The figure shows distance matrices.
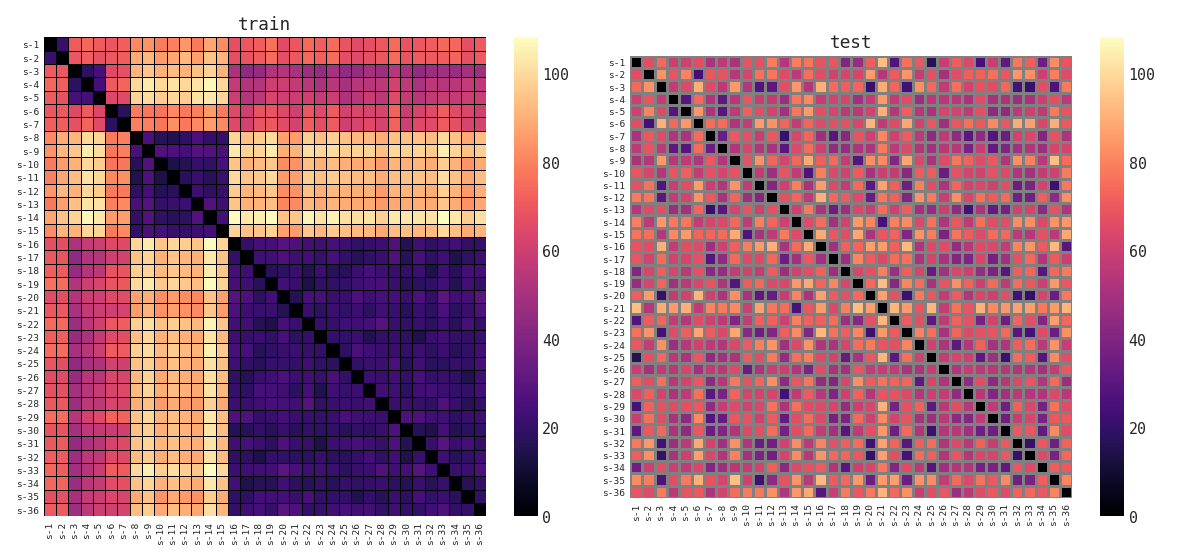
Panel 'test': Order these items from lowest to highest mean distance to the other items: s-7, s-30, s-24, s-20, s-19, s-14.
s-7, s-30, s-20, s-24, s-19, s-14
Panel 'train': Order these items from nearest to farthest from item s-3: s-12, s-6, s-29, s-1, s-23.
s-23, s-29, s-6, s-1, s-12
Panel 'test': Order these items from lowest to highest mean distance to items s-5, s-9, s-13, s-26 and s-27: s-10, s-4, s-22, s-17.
s-4, s-17, s-22, s-10
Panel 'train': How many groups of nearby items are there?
5
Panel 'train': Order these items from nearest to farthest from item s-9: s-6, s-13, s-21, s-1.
s-13, s-6, s-1, s-21
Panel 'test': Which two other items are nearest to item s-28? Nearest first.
s-13, s-7
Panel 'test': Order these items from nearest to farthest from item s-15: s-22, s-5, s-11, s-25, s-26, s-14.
s-26, s-11, s-14, s-22, s-25, s-5
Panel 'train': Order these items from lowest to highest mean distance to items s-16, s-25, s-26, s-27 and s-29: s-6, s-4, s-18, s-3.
s-18, s-3, s-4, s-6
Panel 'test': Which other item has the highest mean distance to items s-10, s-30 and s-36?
s-21
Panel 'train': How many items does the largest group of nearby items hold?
21
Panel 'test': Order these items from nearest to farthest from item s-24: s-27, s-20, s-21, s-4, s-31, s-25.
s-27, s-4, s-31, s-25, s-21, s-20
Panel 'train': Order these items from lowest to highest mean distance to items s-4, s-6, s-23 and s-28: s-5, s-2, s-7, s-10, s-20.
s-20, s-5, s-7, s-2, s-10
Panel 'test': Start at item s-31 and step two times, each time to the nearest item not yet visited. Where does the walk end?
s-1
